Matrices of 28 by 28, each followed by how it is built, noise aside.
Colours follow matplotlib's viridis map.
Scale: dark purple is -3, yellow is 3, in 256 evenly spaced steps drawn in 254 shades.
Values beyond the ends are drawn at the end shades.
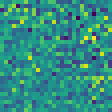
upper triangular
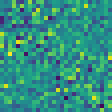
block diagonal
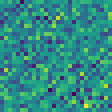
Hankel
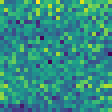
smooth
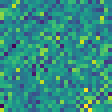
Hankel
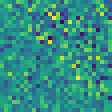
upper triangular
